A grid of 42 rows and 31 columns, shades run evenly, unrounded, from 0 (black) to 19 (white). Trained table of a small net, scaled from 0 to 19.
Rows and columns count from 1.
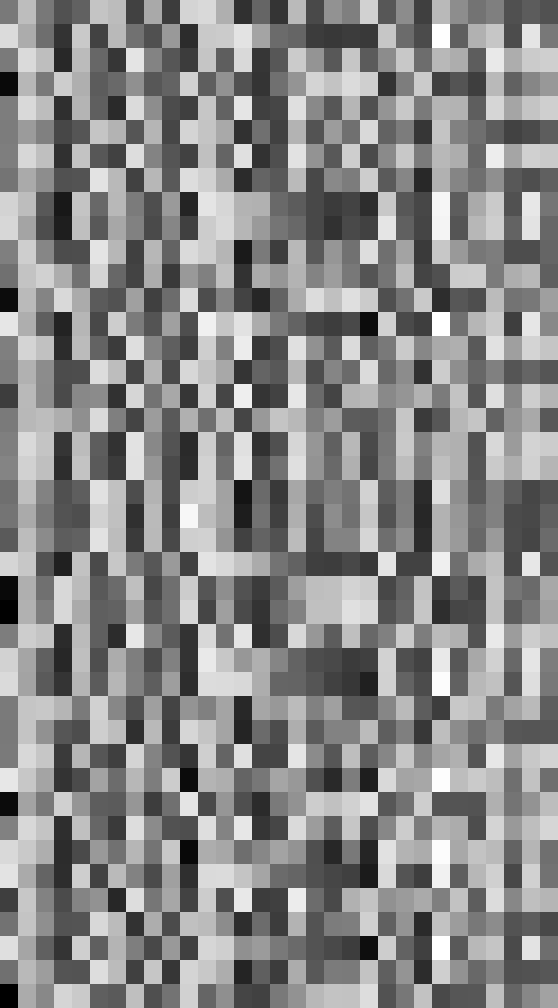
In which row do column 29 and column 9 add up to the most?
12
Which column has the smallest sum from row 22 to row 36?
4
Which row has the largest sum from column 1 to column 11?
18
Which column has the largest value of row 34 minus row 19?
11
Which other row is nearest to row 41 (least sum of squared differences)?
31
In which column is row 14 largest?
25
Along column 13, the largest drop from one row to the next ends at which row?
38
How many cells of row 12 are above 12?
13
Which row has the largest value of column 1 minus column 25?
30
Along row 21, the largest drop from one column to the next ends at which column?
14
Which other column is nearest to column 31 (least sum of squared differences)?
8
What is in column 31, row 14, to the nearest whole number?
10
